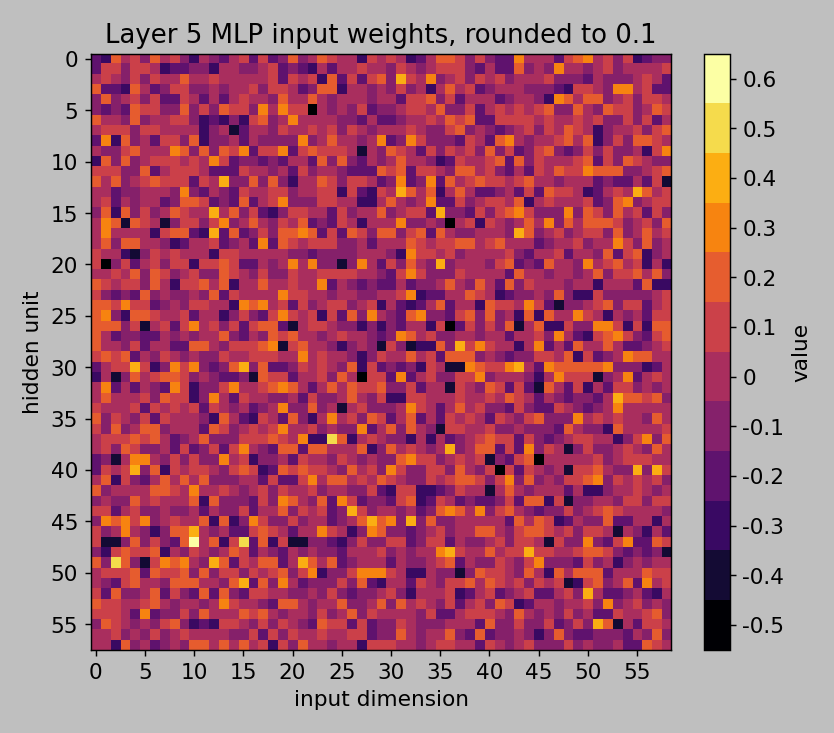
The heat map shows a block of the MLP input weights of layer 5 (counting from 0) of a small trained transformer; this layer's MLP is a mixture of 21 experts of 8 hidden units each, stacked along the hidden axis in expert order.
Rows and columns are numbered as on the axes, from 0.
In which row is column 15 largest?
47
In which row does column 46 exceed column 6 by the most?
30
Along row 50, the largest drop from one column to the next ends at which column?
23
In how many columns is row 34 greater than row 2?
19
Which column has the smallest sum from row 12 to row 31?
27
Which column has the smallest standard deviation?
38
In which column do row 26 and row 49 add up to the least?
5
